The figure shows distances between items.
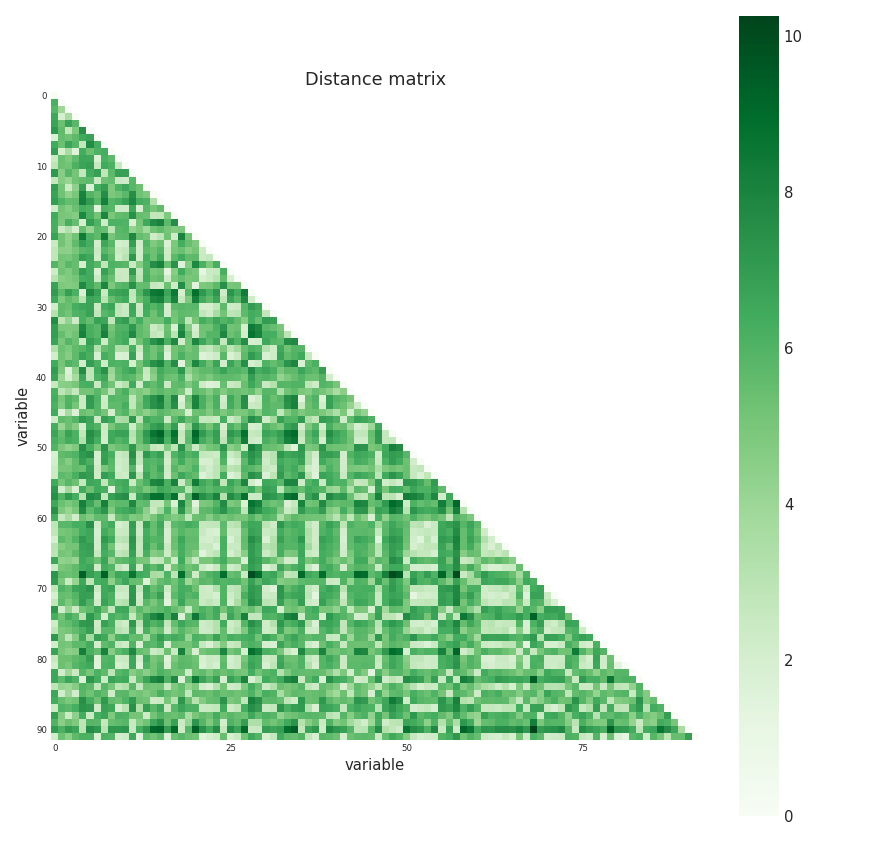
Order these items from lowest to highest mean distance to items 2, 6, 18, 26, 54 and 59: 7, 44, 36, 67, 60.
67, 36, 60, 44, 7
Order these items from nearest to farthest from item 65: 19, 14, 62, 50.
62, 50, 14, 19
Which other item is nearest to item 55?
29
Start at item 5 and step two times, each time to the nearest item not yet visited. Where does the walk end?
69
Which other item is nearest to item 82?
45
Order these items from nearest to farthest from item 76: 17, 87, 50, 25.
25, 87, 50, 17
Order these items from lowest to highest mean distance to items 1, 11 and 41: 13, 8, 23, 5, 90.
8, 23, 90, 13, 5
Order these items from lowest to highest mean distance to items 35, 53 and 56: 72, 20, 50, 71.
71, 72, 50, 20
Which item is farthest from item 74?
68
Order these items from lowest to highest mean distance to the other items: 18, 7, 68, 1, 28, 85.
1, 85, 18, 7, 28, 68
